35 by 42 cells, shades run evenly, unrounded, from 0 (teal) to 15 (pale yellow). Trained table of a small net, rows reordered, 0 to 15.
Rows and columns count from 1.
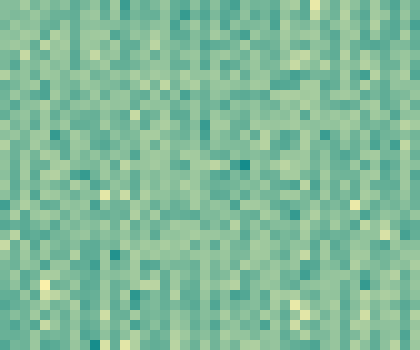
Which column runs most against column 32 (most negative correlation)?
13
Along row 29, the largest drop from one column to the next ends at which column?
6
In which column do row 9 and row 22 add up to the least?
30
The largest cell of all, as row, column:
29, 5
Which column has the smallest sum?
10
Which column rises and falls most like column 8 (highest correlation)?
27
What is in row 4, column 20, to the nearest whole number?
7
